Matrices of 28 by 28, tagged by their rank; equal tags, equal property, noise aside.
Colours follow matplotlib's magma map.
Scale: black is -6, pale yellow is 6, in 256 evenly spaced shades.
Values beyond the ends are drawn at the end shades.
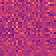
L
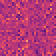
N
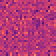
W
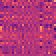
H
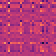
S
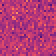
N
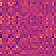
S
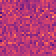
W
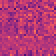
L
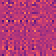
H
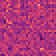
W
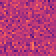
N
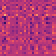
H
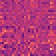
L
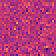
W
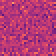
N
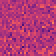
W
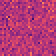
N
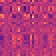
S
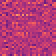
L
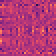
L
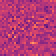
W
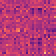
L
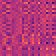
S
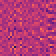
L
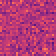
N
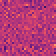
W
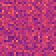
W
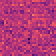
W
